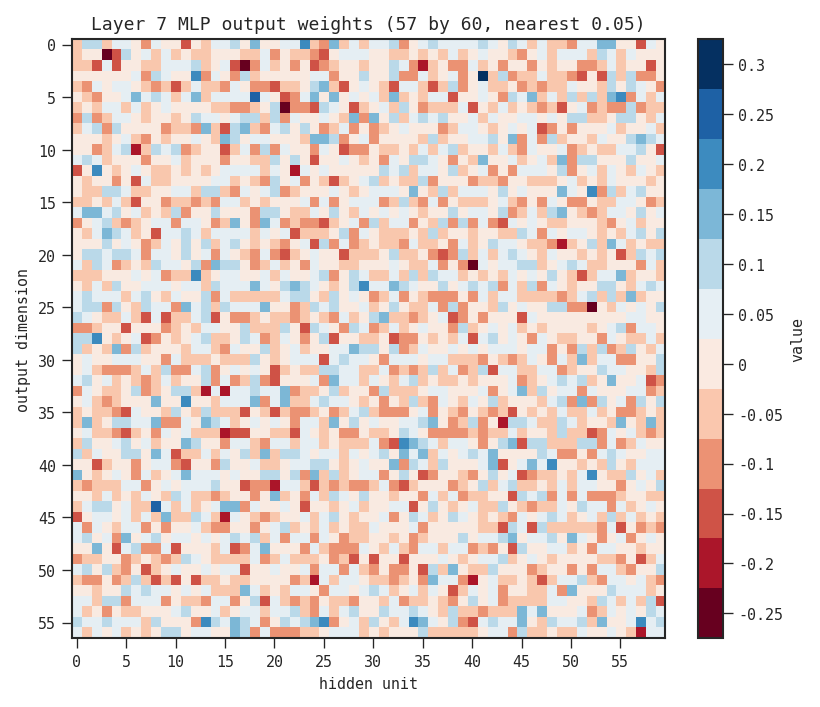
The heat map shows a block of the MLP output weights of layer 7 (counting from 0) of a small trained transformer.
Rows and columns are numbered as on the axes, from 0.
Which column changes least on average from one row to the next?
58
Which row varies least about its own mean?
13
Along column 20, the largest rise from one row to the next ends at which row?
43
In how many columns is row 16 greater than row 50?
32
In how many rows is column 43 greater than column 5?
17
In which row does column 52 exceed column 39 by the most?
41
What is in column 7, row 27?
0
